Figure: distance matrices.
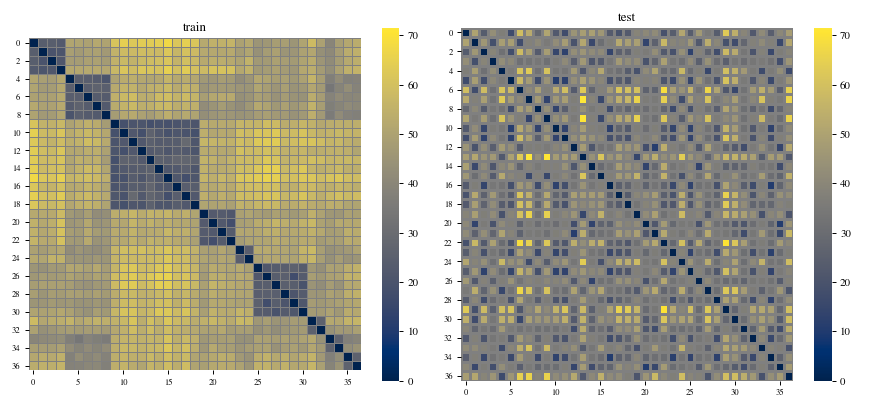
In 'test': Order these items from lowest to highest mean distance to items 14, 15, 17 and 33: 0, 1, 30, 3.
3, 1, 0, 30
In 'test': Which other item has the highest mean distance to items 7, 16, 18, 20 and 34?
13
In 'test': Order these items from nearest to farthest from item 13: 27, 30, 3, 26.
27, 26, 3, 30
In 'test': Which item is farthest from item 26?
22
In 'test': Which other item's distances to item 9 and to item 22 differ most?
7
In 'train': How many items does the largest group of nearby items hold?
10
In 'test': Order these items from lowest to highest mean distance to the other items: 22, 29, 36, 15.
15, 22, 36, 29
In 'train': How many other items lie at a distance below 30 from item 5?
4
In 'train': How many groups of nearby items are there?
9
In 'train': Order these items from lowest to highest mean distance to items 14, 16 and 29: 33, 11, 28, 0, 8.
11, 28, 8, 33, 0
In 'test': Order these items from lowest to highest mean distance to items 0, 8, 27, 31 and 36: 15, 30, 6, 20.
20, 15, 30, 6
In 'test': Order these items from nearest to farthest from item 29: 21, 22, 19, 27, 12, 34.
12, 21, 34, 19, 27, 22
